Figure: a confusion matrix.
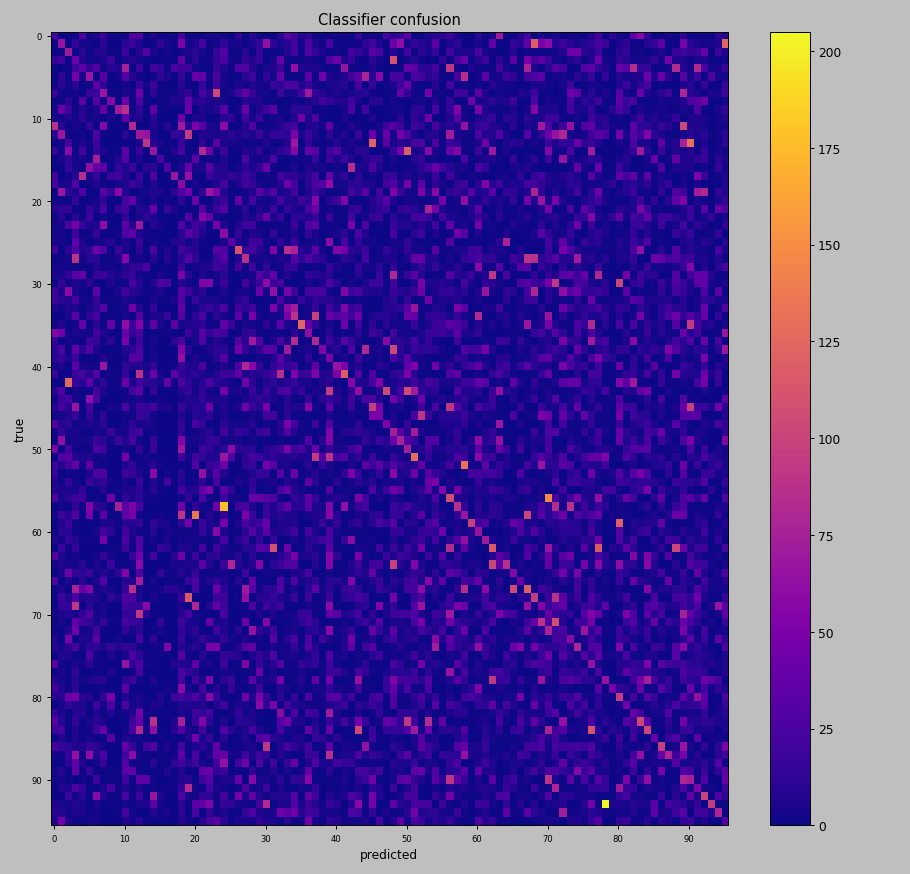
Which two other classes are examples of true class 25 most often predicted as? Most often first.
64, 39
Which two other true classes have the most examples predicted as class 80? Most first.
59, 30
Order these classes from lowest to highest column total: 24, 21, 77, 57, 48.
21, 57, 77, 24, 48
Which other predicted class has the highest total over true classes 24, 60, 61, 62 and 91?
77
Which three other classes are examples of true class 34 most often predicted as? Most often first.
37, 60, 70
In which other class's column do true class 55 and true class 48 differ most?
51
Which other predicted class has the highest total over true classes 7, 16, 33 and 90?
89
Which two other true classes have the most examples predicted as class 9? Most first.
57, 19
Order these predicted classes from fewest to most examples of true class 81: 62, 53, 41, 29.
53, 41, 62, 29
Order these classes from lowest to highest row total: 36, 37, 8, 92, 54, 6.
6, 54, 8, 36, 92, 37
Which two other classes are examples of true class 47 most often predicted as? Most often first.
63, 33
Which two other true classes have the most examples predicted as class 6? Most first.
15, 92
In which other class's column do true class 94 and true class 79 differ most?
72
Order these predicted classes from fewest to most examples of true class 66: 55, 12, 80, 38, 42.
38, 80, 55, 42, 12
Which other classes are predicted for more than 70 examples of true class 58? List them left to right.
18, 20, 67
